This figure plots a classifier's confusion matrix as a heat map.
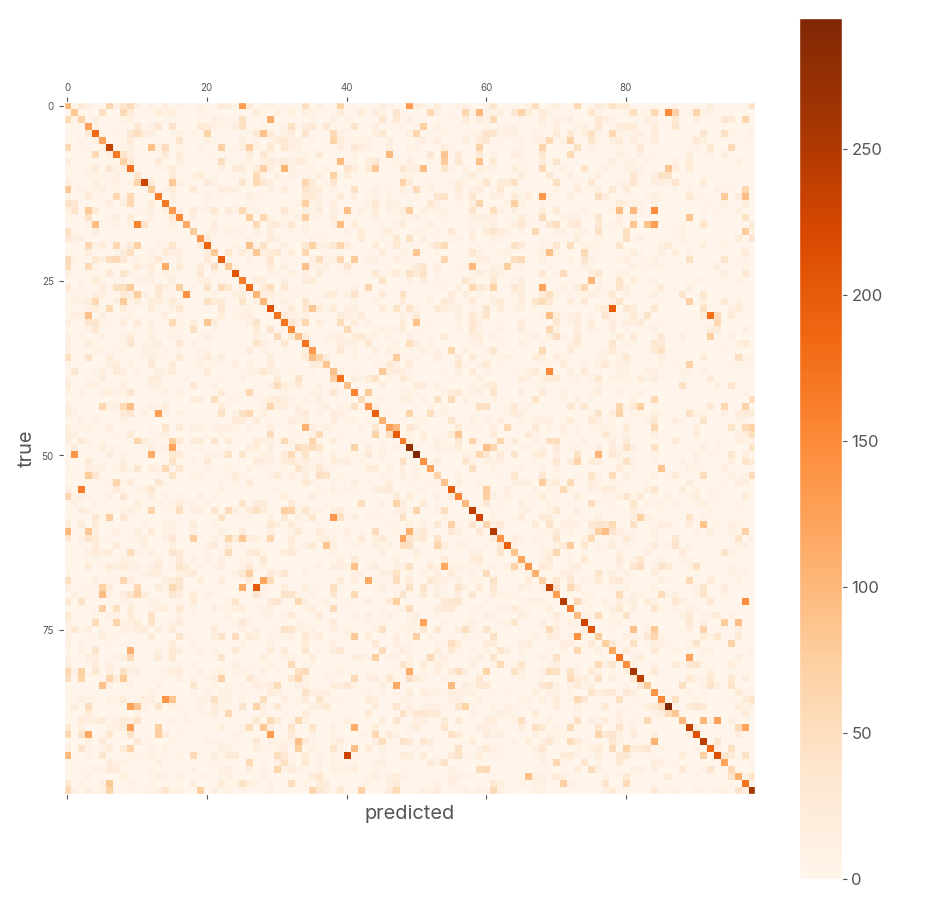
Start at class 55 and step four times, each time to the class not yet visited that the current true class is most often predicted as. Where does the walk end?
9
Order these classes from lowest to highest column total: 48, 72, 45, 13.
45, 13, 48, 72
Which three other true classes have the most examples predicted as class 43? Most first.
68, 41, 26
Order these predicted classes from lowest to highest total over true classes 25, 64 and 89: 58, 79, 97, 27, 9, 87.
87, 58, 27, 79, 97, 9
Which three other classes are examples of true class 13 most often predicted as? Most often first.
68, 97, 94
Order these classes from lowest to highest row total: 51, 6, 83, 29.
51, 83, 6, 29
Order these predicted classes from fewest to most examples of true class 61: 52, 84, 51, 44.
52, 84, 51, 44
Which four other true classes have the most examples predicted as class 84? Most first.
15, 17, 91, 75
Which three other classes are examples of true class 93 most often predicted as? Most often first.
40, 0, 91
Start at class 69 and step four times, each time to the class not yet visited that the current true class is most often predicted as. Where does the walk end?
38
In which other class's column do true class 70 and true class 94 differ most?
5
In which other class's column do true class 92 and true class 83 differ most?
47
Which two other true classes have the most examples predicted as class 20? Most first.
31, 4
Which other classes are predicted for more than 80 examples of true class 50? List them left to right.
1, 12, 76
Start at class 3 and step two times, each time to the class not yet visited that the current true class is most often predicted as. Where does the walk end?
73
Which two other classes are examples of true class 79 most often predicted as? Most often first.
89, 44
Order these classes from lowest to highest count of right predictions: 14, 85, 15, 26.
15, 85, 14, 26
